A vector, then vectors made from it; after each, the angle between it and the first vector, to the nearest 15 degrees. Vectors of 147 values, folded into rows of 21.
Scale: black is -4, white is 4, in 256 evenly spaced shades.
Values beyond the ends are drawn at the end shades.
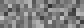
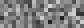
165 degrees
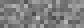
105 degrees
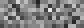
60 degrees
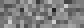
90 degrees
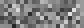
120 degrees
